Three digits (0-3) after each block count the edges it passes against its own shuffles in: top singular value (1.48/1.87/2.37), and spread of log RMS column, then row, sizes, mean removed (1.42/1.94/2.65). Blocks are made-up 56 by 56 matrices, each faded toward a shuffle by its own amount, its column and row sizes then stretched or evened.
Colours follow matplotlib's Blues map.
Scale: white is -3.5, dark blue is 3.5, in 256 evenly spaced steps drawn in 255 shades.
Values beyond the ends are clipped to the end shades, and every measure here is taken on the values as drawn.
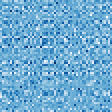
3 0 2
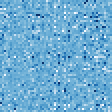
1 2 2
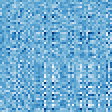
3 3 2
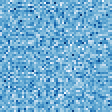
2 0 0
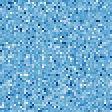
0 1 1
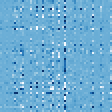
1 3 2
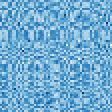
3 0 0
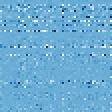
1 1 3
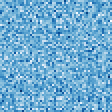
2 0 1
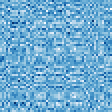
3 0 2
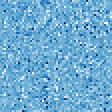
0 1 0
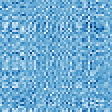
3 2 2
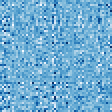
1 3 2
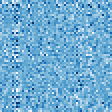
2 2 1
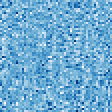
2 2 0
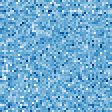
1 0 1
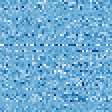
0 1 3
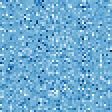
1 2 0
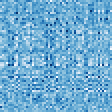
3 1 2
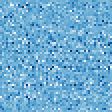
0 0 2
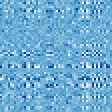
3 2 3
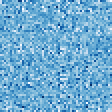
1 1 2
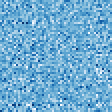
2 1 1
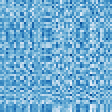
3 3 0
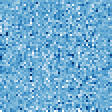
0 2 1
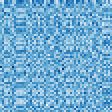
3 0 2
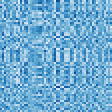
3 3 1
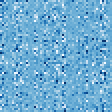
0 3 1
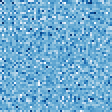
1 0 2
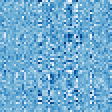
2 3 1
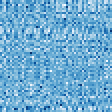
3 1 1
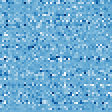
0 1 3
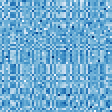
3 2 0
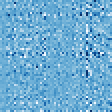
2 3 2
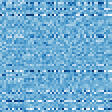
3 0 3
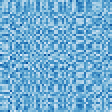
3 1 1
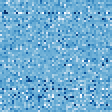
0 1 2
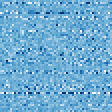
1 0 3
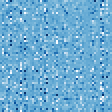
0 3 1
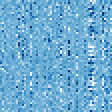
2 3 0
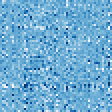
1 3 2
